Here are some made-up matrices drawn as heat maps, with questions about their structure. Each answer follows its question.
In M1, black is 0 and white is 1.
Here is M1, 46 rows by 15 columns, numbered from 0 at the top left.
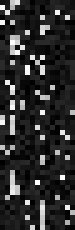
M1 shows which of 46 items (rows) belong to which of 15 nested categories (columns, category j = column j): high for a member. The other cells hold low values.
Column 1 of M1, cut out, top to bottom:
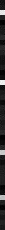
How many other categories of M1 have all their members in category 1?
1
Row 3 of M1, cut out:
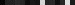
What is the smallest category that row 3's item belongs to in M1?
13
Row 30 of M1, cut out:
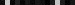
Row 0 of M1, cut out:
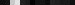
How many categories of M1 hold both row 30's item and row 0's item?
0
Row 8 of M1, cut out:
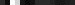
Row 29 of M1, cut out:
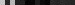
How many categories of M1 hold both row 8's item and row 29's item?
1
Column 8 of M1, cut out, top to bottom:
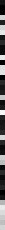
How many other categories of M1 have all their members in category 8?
5
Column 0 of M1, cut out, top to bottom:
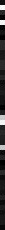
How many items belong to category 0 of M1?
5
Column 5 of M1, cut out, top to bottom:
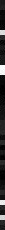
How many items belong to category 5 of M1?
5
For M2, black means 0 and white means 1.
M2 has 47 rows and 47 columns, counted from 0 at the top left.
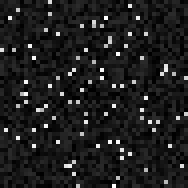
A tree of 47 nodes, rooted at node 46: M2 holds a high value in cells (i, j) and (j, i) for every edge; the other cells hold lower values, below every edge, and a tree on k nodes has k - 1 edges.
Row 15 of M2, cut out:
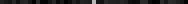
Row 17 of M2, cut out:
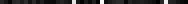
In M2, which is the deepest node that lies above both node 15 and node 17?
25
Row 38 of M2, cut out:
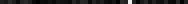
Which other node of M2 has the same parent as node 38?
1
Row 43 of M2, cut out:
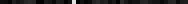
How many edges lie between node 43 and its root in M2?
5
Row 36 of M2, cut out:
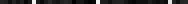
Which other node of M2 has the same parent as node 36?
32
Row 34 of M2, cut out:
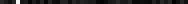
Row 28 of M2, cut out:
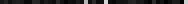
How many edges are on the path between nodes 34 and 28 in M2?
3
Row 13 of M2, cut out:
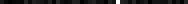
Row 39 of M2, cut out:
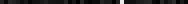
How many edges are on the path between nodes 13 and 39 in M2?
9
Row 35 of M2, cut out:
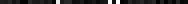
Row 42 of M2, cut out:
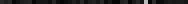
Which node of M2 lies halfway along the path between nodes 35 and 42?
8
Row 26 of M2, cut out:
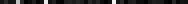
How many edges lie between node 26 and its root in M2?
2
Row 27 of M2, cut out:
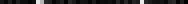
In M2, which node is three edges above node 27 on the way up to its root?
19
